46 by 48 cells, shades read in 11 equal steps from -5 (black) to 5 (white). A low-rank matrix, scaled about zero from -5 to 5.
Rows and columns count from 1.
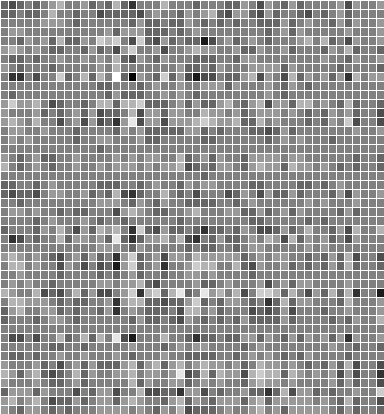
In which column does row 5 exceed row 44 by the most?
15
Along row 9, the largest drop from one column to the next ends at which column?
16
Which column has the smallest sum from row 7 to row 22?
25
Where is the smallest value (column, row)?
17, 9
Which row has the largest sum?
42
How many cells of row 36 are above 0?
8
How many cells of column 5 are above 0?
16
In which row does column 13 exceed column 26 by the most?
5
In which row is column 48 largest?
44
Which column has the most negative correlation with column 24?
32
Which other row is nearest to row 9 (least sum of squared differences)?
38
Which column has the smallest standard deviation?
46
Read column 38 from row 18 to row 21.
1 1 0 -1
